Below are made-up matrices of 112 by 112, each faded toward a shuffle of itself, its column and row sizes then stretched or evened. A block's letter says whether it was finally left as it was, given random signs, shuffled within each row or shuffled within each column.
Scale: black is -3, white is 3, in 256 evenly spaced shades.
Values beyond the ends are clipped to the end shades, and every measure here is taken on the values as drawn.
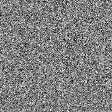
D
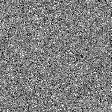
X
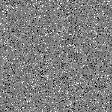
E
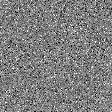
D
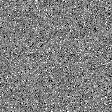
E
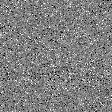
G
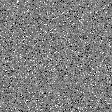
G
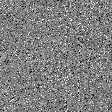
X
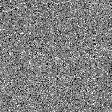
E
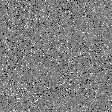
D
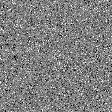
X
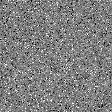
X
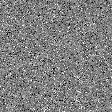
X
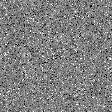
D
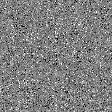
D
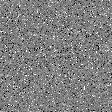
G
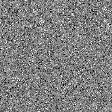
E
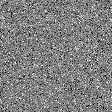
X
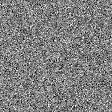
G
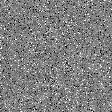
X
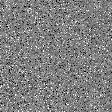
X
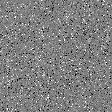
X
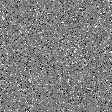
X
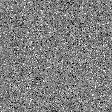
X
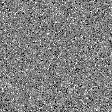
D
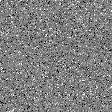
G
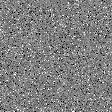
G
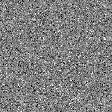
E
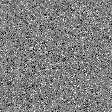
X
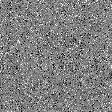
E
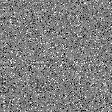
E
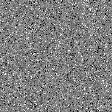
D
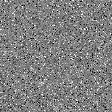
E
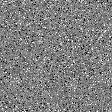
G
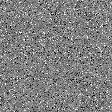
G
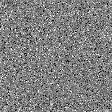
G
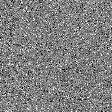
D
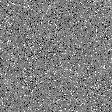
X
